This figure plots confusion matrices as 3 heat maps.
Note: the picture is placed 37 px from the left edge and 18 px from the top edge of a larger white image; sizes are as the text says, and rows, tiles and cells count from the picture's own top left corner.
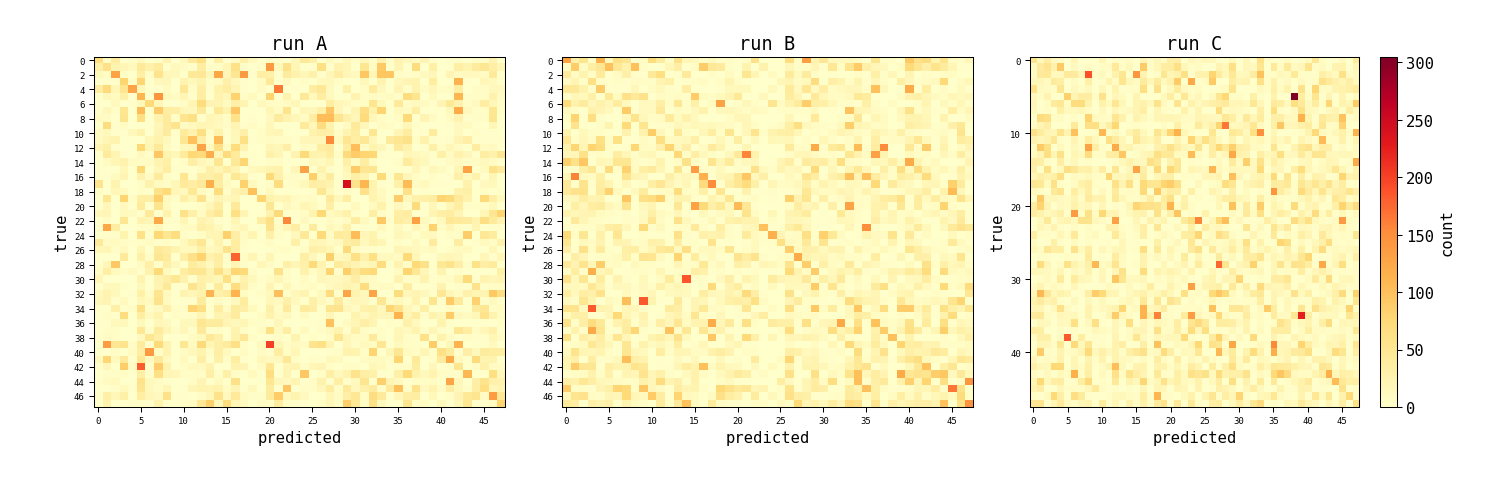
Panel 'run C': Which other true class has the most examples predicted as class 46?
34
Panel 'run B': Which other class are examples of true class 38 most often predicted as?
17
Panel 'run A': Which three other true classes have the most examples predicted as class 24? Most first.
15, 43, 13
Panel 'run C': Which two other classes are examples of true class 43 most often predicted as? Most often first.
6, 36
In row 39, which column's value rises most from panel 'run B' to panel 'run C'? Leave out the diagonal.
35
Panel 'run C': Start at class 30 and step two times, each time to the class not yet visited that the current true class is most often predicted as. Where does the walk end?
8
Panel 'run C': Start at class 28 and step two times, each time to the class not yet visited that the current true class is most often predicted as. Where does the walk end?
40
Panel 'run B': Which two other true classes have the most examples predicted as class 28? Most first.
0, 6
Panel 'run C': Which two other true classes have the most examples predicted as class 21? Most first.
10, 3
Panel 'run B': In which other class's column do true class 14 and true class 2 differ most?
40
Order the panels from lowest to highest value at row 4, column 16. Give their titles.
run B, run A, run C
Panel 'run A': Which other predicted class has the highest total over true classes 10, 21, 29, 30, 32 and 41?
16
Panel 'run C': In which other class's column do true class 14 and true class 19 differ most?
47
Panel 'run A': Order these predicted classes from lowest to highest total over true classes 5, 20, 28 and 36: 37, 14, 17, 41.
17, 41, 14, 37
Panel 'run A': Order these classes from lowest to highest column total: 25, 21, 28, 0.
0, 28, 25, 21
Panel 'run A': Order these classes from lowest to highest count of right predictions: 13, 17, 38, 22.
38, 17, 13, 22
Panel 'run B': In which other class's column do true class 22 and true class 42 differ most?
16
